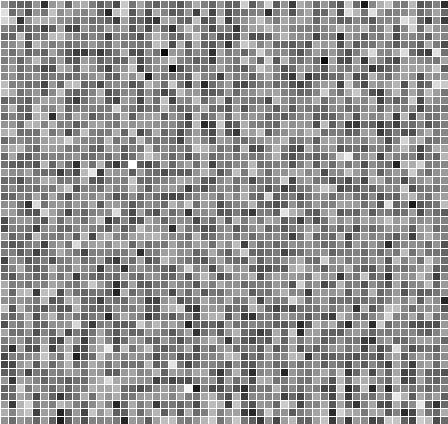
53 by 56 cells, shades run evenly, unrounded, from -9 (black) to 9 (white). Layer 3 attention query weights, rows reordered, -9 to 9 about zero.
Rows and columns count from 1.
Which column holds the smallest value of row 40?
14
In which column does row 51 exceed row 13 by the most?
53
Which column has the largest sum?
50
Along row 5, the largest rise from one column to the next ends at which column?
44
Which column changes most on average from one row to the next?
24
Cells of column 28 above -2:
42
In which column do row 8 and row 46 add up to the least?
41
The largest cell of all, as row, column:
21, 17
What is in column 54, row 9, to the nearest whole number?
2
